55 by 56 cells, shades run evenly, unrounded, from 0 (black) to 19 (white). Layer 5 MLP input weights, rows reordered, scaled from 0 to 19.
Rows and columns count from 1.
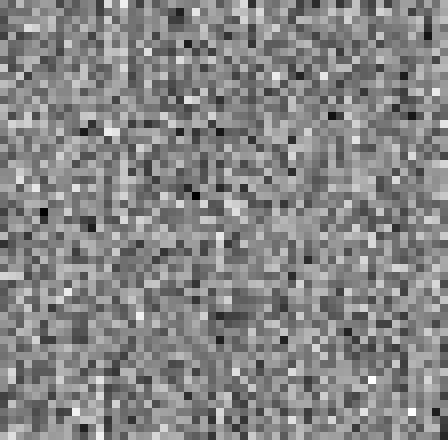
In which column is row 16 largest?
56
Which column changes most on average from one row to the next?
37
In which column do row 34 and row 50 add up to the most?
50
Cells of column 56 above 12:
16
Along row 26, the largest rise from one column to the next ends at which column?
29
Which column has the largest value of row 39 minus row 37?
51
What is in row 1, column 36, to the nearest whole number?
11
